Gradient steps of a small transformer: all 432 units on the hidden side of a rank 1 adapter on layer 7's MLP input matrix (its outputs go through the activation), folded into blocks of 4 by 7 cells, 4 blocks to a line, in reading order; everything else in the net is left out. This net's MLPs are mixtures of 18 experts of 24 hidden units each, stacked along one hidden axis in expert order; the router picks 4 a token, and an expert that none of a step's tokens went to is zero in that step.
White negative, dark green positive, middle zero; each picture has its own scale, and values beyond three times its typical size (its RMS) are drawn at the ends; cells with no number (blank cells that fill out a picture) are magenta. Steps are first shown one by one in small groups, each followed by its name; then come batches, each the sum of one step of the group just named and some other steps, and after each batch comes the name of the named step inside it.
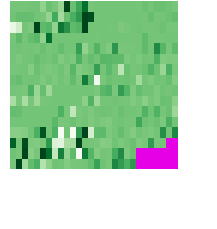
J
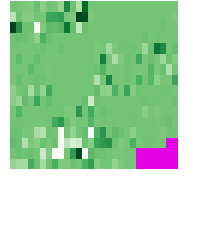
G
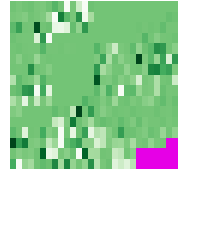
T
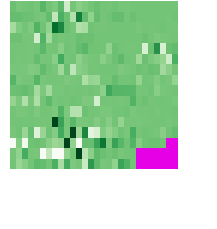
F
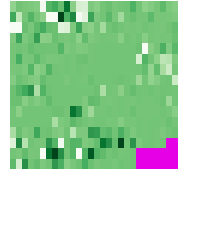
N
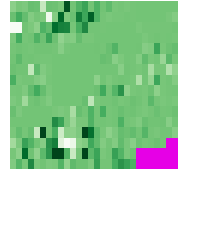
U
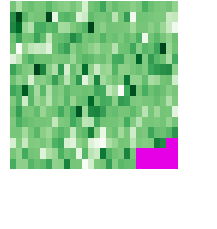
T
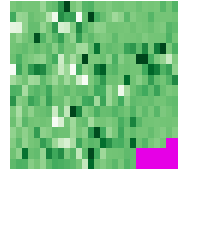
N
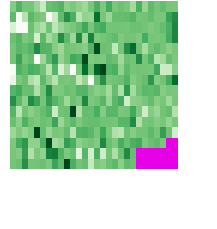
N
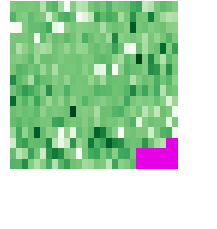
N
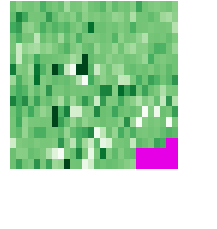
F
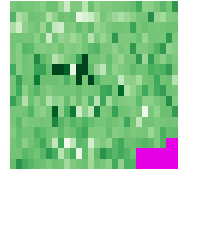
N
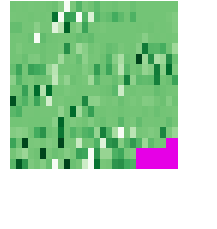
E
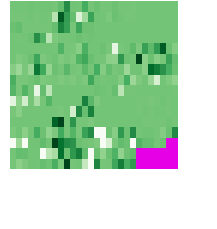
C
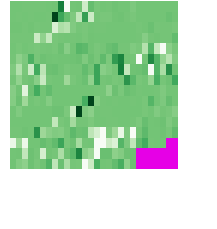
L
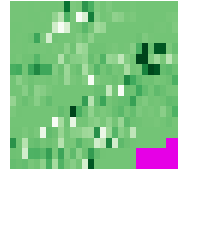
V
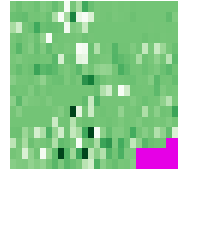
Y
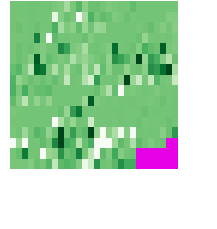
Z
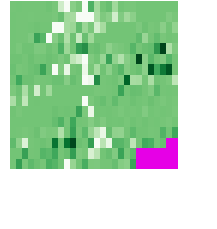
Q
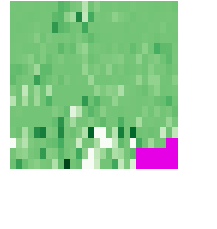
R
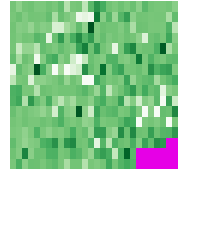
Q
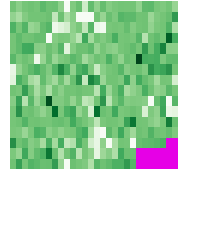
Q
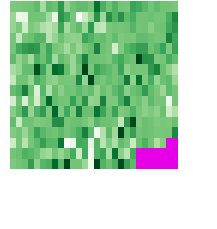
C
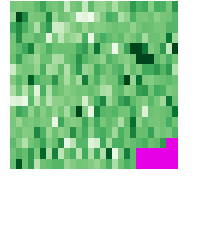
Q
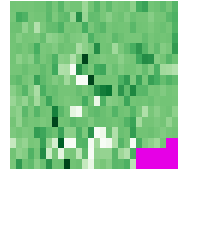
R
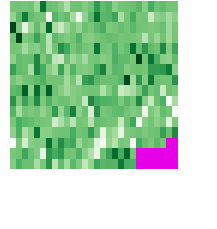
Z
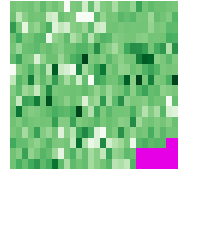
Q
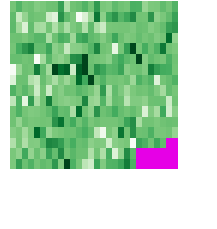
C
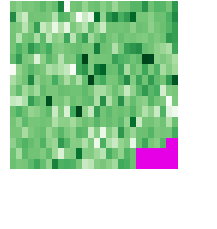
L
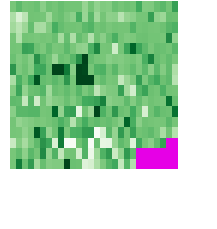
R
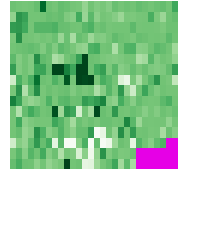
R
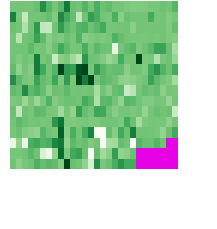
C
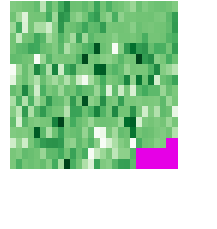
C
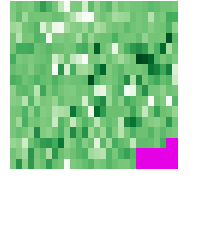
Q
